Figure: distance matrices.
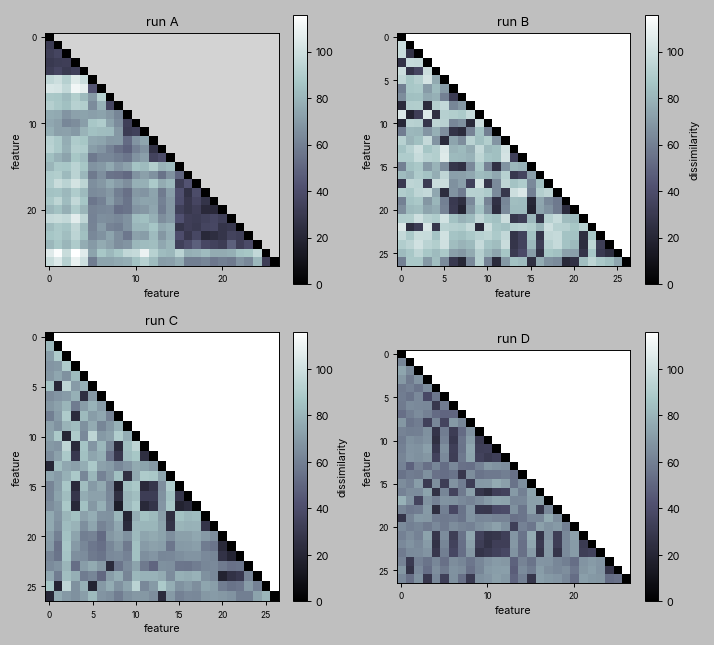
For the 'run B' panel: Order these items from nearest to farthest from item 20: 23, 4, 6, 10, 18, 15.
15, 6, 18, 10, 4, 23
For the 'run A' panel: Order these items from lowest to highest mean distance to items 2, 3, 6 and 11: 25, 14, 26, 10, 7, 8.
10, 14, 8, 7, 26, 25
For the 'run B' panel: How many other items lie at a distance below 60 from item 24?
6
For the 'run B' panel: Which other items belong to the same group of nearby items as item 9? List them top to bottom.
1, 2, 4, 22
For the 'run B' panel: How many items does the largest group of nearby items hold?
7
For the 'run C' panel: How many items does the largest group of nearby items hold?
7
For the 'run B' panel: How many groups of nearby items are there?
5
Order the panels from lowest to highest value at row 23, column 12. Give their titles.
run D, run C, run A, run B
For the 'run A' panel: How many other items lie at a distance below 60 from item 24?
9
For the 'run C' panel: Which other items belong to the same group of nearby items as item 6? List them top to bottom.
4
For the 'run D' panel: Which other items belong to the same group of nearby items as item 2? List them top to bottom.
17
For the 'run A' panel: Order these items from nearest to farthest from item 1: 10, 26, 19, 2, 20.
2, 10, 20, 19, 26
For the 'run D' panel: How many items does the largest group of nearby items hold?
11
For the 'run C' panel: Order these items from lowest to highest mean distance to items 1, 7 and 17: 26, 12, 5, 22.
12, 5, 22, 26
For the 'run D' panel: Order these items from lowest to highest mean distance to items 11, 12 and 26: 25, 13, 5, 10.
10, 5, 13, 25
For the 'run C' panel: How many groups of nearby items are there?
8
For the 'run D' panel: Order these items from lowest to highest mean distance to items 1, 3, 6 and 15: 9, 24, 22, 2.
24, 9, 22, 2
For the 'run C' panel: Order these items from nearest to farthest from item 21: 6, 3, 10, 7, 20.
20, 6, 7, 3, 10
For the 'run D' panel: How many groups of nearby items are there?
7
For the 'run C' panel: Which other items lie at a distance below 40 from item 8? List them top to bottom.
3, 11, 12, 15, 16, 17
